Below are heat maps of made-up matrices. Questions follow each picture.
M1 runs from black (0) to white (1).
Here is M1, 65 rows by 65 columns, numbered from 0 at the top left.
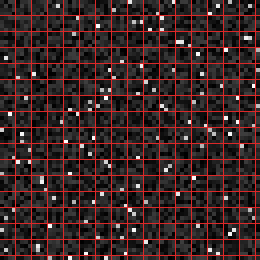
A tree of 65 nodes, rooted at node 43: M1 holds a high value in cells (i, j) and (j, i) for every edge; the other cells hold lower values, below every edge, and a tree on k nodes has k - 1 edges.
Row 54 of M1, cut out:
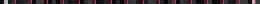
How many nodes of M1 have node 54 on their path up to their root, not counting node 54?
5
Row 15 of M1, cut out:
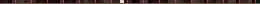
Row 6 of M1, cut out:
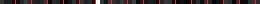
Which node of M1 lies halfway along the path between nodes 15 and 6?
59
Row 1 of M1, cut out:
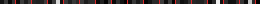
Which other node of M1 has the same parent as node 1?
9
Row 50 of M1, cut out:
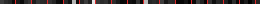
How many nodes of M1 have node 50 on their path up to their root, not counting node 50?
5
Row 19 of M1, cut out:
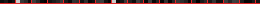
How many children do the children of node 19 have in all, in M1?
1
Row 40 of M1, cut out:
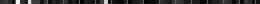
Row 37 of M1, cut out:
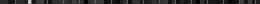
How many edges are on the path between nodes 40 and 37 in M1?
2
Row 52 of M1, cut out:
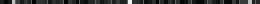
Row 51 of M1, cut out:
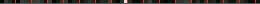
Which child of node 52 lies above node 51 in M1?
62
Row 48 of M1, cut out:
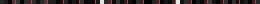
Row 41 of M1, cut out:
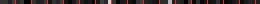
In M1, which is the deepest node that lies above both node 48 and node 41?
27
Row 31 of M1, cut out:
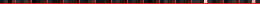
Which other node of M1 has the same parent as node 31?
21
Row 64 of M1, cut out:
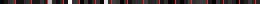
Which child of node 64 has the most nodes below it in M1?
26
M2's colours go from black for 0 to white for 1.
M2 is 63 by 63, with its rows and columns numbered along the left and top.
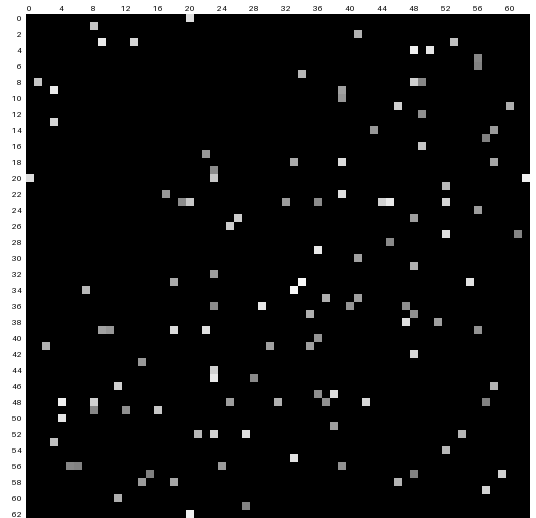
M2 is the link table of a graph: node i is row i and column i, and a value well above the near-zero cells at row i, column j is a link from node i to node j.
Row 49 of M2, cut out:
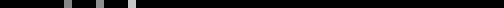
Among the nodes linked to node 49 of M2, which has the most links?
node 8
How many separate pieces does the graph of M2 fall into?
3
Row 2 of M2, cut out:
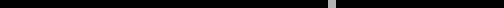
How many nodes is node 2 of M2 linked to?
1
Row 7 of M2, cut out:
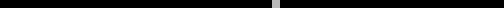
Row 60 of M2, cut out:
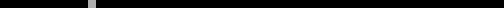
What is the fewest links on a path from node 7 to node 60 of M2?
7
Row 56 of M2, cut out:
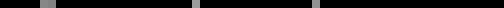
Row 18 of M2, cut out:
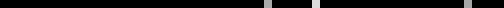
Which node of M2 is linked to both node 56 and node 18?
node 39
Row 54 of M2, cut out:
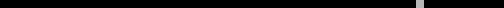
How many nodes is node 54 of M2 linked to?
1
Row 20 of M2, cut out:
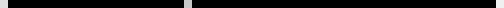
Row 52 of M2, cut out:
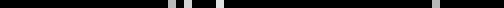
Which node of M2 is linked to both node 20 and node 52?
node 23
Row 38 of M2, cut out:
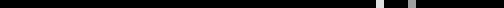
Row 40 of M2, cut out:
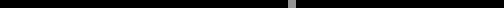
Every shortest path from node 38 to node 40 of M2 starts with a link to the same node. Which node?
node 47
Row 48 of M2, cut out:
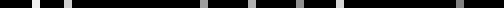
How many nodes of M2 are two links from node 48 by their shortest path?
7
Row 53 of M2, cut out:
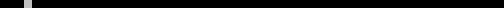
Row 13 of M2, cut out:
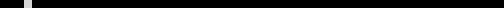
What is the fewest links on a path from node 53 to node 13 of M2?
2
